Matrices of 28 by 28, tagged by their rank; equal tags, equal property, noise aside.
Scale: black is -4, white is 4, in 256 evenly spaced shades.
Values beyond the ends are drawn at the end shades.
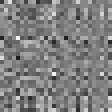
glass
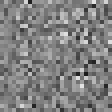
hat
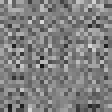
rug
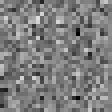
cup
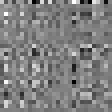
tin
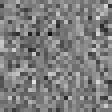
cup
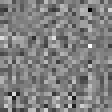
rug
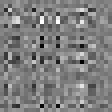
tin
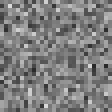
cup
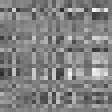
tin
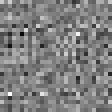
rug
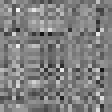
glass
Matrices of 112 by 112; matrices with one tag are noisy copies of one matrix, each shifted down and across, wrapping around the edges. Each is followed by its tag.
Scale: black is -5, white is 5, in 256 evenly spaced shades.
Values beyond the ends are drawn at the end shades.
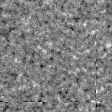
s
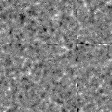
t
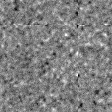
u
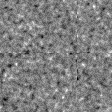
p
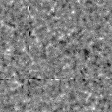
t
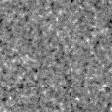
p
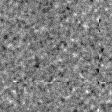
u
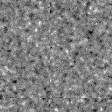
p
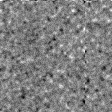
u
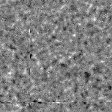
t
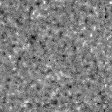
p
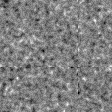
p
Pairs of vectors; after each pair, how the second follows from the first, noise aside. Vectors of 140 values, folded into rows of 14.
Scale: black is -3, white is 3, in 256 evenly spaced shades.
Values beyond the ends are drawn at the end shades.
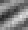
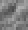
wrapped around, negated, shrunk.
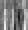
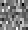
shuffled.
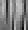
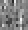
reversed, negated, partly zeroed.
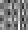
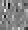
reversed, negated, partly zeroed.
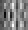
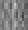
reversed, shrunk.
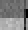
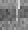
wrapped around, negated, shrunk.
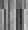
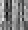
reversed.
